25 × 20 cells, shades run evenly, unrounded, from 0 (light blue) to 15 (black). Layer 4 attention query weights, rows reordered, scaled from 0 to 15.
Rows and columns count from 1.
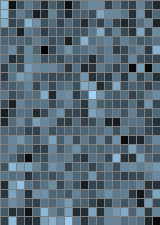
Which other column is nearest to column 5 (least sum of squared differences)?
10
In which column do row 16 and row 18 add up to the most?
16
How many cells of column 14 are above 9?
8
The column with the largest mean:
19
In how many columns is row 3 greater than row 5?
13
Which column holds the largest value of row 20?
4
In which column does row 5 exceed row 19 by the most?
2
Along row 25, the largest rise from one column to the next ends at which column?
3
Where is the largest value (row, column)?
6, 6
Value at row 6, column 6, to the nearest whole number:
15
